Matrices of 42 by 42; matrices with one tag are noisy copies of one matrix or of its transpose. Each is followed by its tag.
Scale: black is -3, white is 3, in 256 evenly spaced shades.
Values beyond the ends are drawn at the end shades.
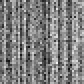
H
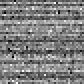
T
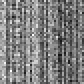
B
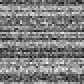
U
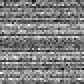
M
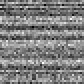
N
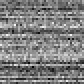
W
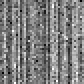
H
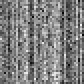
W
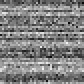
U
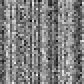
U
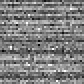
T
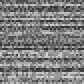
H
